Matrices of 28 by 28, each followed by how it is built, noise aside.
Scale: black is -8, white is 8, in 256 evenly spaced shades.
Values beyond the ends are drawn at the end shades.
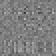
low rank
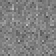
repeating columns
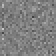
uneven columns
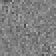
block diagonal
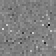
sparse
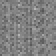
repeating rows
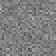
low rank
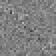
block diagonal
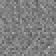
repeating columns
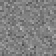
repeating columns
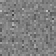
uneven columns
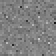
sparse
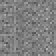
repeating rows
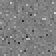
sparse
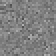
block diagonal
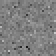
sparse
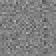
low rank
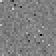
sparse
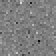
sparse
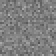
repeating columns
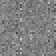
uneven columns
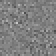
block diagonal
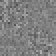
block diagonal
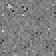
sparse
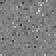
sparse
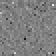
sparse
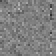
uneven columns
